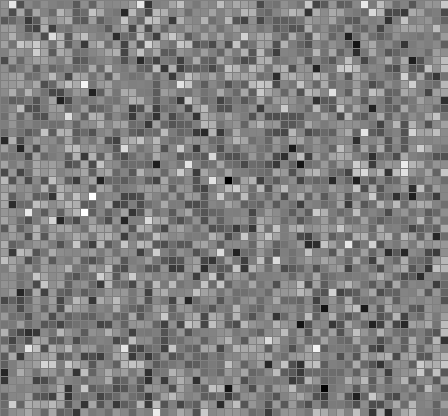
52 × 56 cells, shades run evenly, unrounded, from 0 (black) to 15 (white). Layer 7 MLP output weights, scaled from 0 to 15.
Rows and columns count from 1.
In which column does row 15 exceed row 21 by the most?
9
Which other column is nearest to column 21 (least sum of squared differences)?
37
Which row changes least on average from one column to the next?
16
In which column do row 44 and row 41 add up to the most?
40
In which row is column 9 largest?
15
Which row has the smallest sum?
23
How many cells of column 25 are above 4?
46
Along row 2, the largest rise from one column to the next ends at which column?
17
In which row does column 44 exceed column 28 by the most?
31
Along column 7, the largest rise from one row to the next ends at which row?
5
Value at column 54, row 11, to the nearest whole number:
7
